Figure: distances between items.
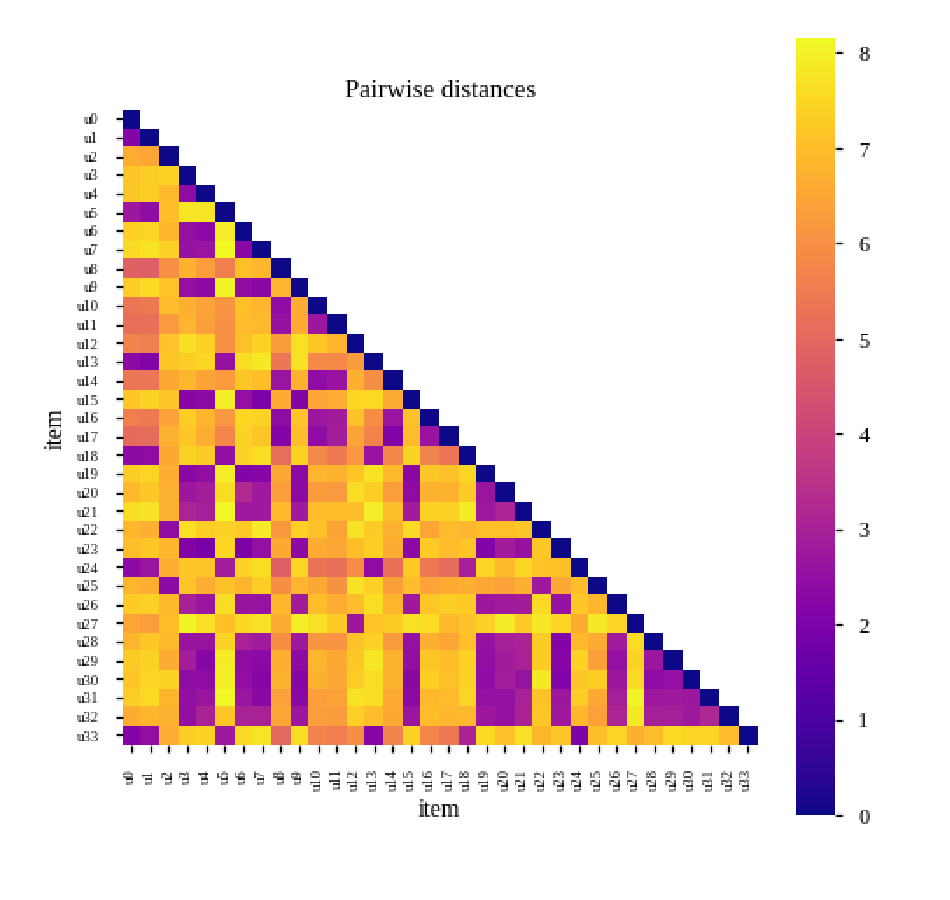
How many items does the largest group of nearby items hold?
16
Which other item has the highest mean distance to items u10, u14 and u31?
u27
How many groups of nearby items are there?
5
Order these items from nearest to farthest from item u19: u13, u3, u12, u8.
u3, u8, u12, u13
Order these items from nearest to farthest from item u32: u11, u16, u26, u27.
u26, u11, u16, u27
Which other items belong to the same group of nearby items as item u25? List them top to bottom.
u2, u22
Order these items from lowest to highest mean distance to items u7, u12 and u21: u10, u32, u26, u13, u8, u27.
u26, u32, u27, u8, u10, u13
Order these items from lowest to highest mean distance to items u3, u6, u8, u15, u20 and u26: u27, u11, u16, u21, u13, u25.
u21, u11, u16, u25, u13, u27
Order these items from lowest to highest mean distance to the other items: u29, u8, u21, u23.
u23, u29, u21, u8
